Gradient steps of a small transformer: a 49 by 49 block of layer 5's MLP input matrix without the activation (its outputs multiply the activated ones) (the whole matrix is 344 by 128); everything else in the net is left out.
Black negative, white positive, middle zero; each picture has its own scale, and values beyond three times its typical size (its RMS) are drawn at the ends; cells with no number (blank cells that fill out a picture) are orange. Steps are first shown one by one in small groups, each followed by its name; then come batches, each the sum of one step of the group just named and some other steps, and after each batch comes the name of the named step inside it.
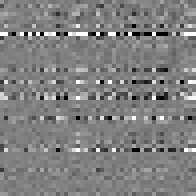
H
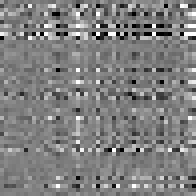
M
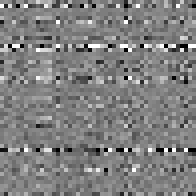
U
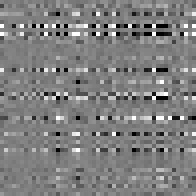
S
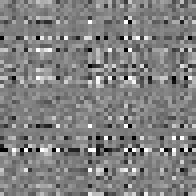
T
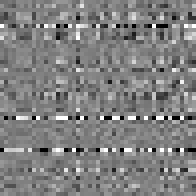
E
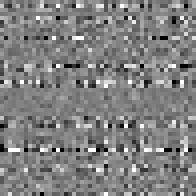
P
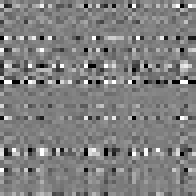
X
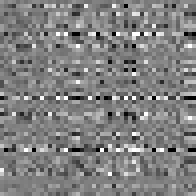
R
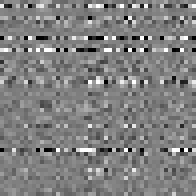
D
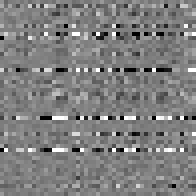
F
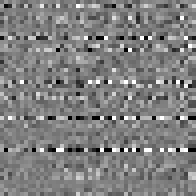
D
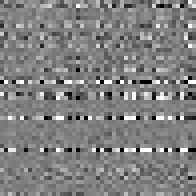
P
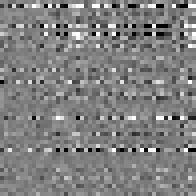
S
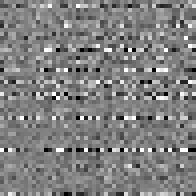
D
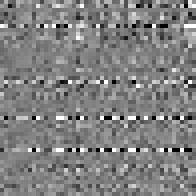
E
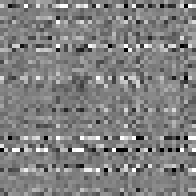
U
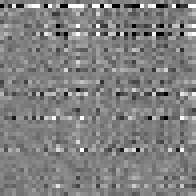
M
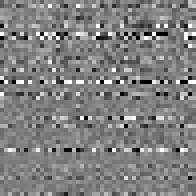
H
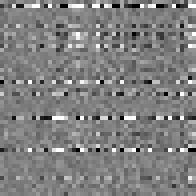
F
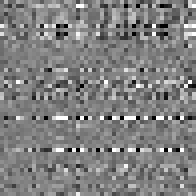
E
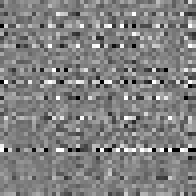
R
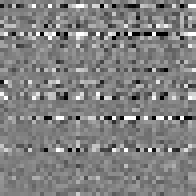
H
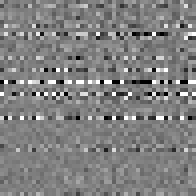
H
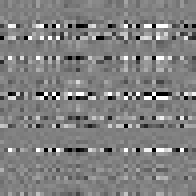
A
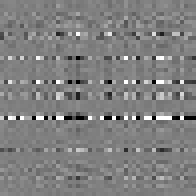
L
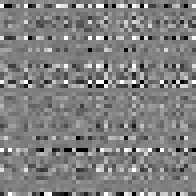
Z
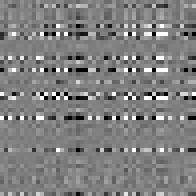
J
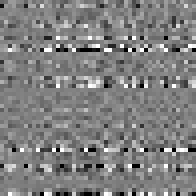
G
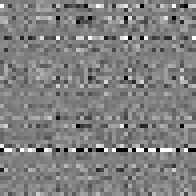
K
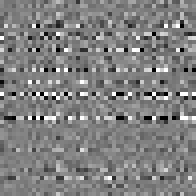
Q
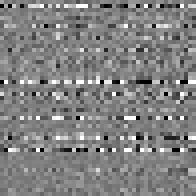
Q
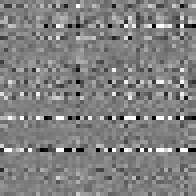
K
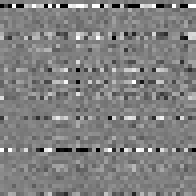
Z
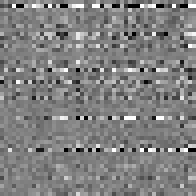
K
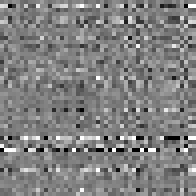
K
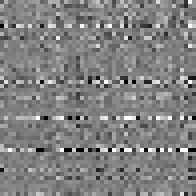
K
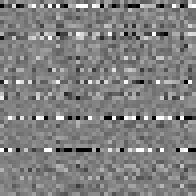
L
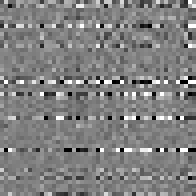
Z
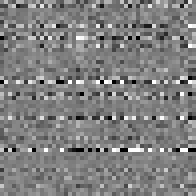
K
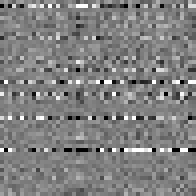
J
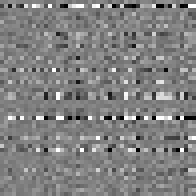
L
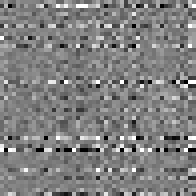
Z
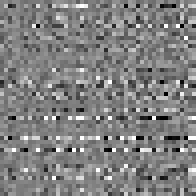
Q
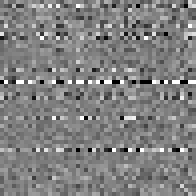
K
